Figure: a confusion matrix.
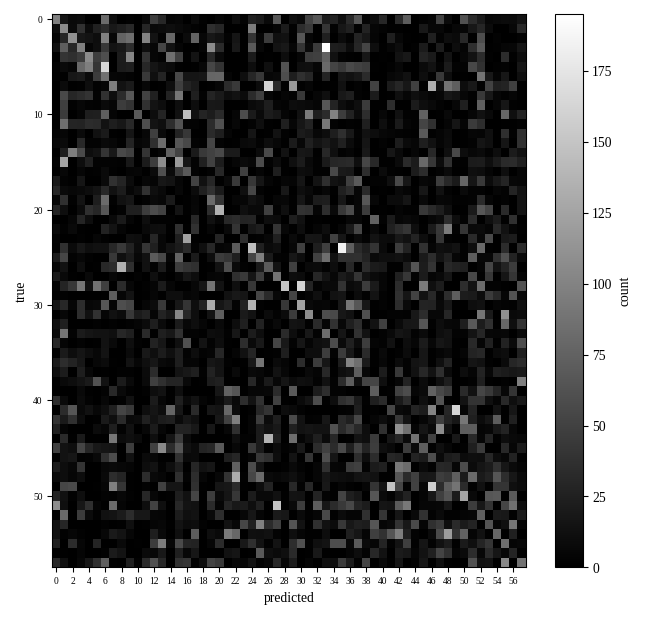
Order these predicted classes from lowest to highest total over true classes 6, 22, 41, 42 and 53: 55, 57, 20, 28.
57, 55, 28, 20
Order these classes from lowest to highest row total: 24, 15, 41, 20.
41, 20, 15, 24
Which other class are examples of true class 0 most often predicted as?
6
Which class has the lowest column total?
10
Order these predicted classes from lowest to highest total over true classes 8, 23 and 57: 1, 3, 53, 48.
48, 3, 1, 53
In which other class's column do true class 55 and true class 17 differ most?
13
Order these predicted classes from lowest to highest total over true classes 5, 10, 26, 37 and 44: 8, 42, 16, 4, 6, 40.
40, 42, 4, 8, 16, 6
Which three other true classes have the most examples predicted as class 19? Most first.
30, 3, 28
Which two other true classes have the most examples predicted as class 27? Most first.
51, 0
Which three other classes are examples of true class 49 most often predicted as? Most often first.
46, 41, 7
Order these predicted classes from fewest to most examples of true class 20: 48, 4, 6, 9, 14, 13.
14, 48, 9, 4, 13, 6
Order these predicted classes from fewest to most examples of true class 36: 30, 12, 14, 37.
14, 12, 30, 37
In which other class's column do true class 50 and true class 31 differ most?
55
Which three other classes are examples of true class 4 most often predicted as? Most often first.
9, 14, 33
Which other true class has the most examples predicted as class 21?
54
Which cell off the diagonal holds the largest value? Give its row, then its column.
3, 33
